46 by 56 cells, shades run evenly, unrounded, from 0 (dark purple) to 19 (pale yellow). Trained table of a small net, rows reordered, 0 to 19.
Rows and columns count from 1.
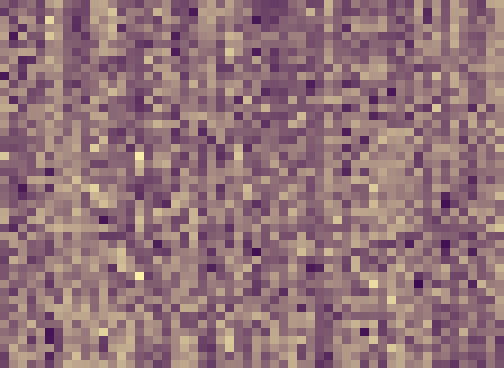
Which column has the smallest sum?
36
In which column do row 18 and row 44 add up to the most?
44
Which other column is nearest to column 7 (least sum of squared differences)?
56
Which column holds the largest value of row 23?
9
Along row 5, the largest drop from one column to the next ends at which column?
2
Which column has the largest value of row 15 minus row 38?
7
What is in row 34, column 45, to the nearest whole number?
14
